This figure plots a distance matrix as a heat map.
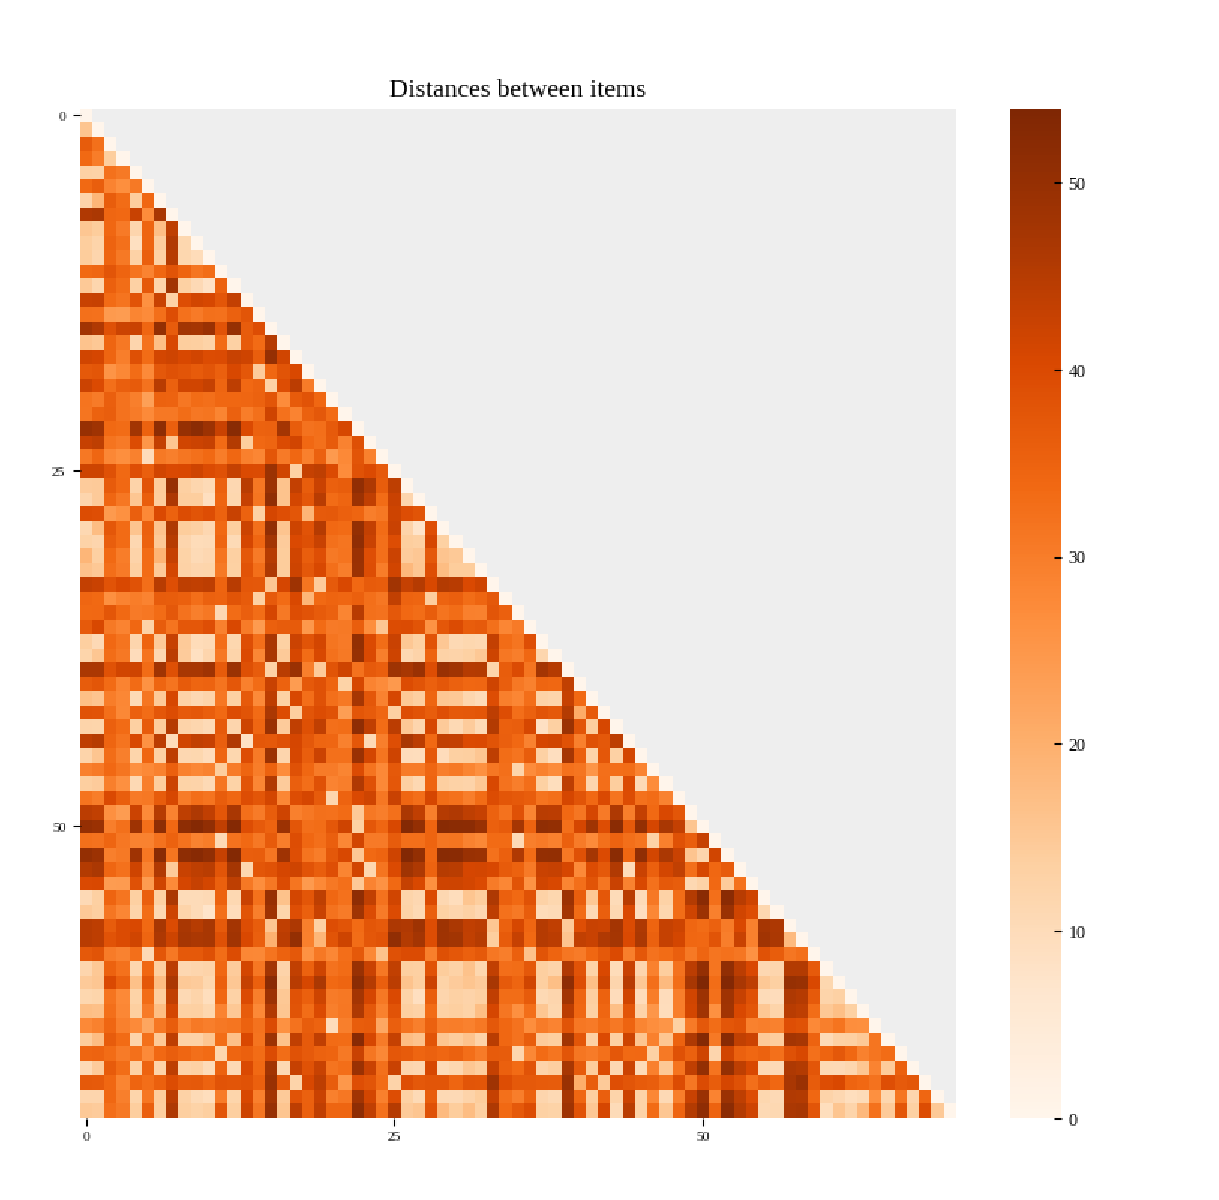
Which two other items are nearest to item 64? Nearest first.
20, 48
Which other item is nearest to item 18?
14
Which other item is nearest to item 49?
54
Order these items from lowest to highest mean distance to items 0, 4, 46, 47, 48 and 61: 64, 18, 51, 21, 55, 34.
55, 64, 51, 21, 34, 18
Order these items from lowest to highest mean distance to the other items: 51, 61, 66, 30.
30, 61, 51, 66
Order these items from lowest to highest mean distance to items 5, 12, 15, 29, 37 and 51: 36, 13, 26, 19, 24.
26, 24, 36, 19, 13
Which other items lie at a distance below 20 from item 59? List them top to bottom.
5, 24, 36
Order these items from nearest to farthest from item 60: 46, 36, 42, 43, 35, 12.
43, 12, 46, 35, 36, 42
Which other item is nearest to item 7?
44
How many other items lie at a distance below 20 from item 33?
5
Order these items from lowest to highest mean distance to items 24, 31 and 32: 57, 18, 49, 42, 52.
18, 42, 49, 57, 52
